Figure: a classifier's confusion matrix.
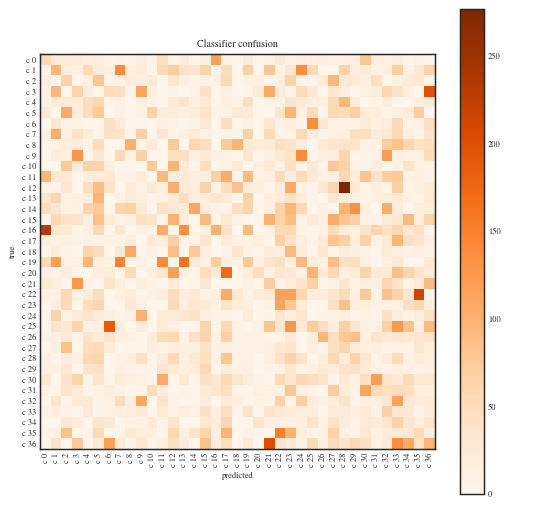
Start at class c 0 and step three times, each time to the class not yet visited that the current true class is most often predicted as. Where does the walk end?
c 5
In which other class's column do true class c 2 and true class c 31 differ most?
c 30
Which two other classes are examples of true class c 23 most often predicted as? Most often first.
c 22, c 28
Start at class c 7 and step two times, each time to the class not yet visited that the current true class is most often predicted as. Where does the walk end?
c 24
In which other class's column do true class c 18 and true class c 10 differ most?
c 8
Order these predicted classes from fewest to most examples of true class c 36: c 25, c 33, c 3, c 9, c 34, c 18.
c 18, c 9, c 25, c 3, c 34, c 33
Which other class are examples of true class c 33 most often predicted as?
c 32
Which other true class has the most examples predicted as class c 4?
c 19
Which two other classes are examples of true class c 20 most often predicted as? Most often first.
c 17, c 12
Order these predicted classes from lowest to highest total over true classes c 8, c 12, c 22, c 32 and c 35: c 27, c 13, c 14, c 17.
c 13, c 14, c 27, c 17
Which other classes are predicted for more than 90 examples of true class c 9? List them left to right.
c 3, c 24, c 32
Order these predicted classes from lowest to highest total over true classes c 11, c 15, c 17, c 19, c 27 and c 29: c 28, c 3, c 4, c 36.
c 3, c 36, c 4, c 28
